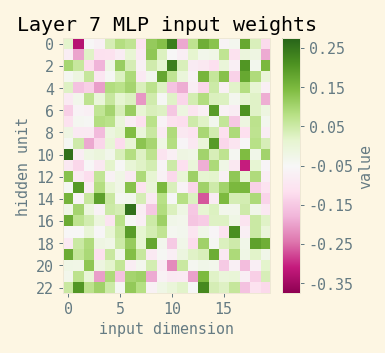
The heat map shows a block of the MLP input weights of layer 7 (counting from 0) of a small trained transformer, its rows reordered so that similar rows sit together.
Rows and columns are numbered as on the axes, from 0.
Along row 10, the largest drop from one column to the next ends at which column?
1
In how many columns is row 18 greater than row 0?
11
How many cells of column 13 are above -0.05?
17
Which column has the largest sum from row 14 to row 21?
6
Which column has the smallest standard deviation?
4
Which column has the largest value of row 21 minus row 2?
13
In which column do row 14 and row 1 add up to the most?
15
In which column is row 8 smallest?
3
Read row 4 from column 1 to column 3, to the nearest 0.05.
-0.15 -0.15 -0.2
